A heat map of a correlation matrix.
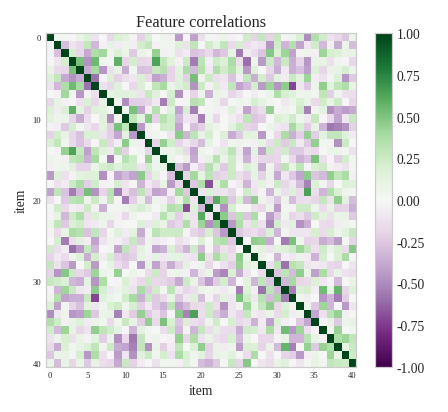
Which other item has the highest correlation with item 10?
13
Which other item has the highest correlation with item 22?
20
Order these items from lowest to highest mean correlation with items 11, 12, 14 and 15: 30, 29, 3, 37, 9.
30, 37, 29, 9, 3
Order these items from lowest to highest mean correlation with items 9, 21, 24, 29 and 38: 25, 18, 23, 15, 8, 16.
23, 25, 18, 15, 8, 16
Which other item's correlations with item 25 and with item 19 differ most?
34
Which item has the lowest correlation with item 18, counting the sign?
21
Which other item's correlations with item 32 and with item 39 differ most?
6
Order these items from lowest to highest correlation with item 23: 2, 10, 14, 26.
2, 26, 10, 14
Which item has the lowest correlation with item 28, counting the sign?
31
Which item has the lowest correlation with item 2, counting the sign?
25
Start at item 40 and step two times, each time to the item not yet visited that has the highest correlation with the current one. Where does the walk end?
33
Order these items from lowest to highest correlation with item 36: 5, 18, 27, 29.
5, 18, 27, 29
